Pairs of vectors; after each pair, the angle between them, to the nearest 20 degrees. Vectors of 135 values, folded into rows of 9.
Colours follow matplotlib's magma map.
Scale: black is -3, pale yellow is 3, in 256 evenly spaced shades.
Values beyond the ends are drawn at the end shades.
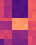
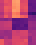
160 degrees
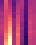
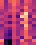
140 degrees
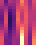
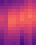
100 degrees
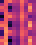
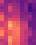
120 degrees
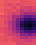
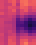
20 degrees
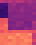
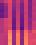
60 degrees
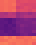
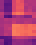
120 degrees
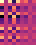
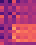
120 degrees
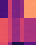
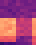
80 degrees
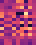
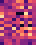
20 degrees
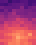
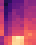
40 degrees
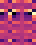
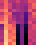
80 degrees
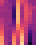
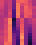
60 degrees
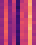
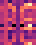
60 degrees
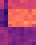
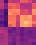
20 degrees
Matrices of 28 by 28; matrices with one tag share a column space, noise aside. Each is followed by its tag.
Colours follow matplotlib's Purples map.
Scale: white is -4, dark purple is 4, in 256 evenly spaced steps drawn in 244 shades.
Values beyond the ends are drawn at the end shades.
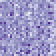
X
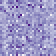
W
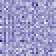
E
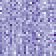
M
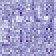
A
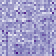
M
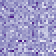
E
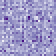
A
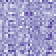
X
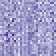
M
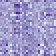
X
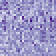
A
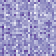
X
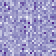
E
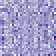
W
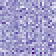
E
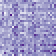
X
